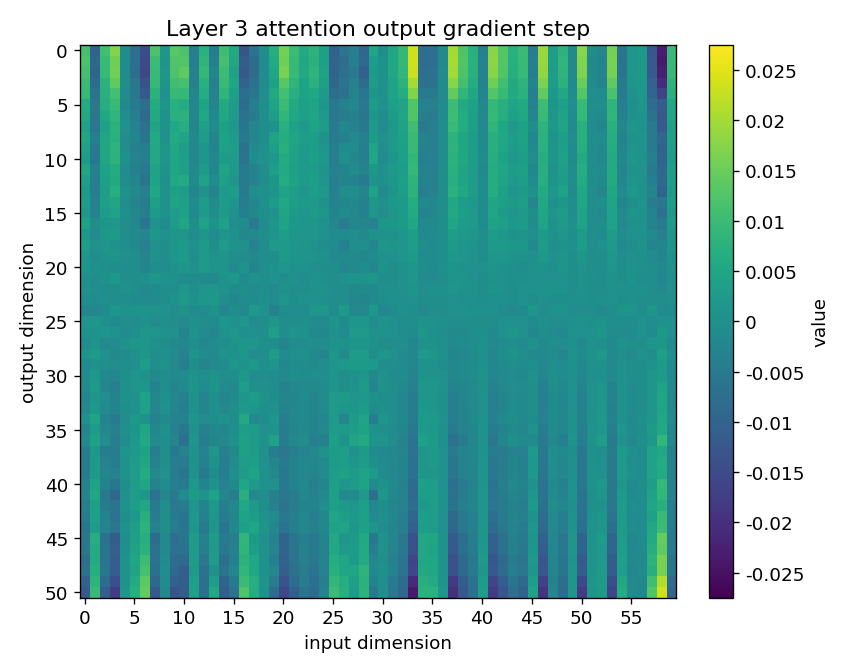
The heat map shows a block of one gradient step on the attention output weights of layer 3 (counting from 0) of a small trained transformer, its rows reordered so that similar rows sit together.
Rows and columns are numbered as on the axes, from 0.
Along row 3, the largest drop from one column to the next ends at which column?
34
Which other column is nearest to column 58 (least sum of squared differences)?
6
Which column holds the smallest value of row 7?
58
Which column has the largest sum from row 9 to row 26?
33
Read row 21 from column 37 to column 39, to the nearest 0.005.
0 0 0
